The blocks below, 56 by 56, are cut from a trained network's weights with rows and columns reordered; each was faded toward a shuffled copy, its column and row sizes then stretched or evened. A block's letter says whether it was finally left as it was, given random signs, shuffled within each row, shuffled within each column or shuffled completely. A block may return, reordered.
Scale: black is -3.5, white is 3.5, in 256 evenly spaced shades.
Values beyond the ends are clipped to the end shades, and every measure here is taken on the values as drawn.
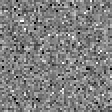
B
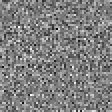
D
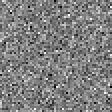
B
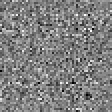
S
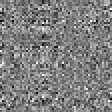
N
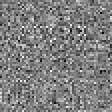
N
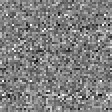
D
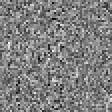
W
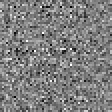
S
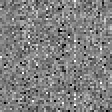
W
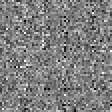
S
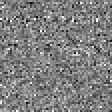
D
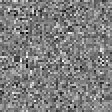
S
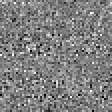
D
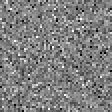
B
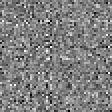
N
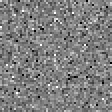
B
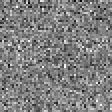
D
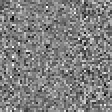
W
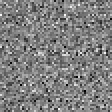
D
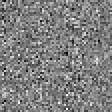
W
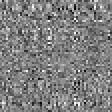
N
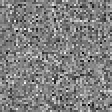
S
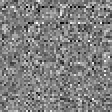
N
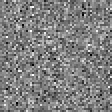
W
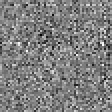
S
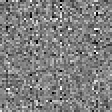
S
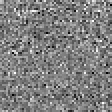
D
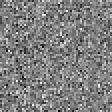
W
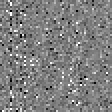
W
